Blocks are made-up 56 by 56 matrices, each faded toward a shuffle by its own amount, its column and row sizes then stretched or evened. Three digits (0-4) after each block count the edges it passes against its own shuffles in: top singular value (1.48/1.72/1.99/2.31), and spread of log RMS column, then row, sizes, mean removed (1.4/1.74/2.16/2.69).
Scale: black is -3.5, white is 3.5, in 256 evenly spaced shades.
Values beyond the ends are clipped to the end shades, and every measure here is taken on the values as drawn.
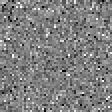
0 0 1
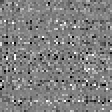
2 1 4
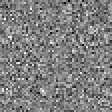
2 1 0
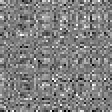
4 2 3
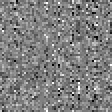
1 4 0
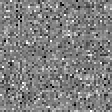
2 0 1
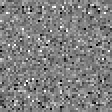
0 0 2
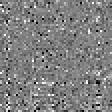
3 2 2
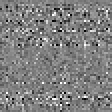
3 2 4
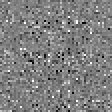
0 3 3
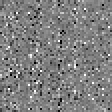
0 2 0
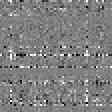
2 2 4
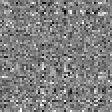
3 2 3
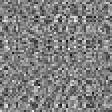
4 1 3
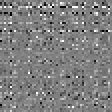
4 3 4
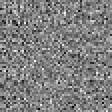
3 0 1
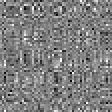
4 3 2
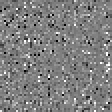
1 3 1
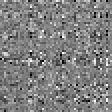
3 3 3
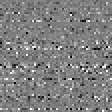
1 0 4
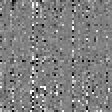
0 4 2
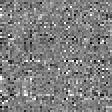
3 2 2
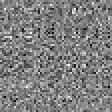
3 1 2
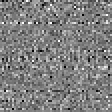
2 0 4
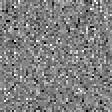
1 1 0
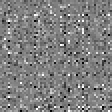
2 4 3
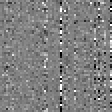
3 4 0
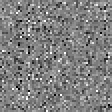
1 2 0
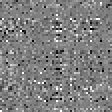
3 1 3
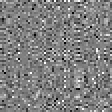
4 2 1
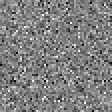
1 0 0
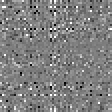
3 2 4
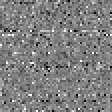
1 0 3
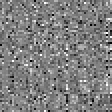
2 3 0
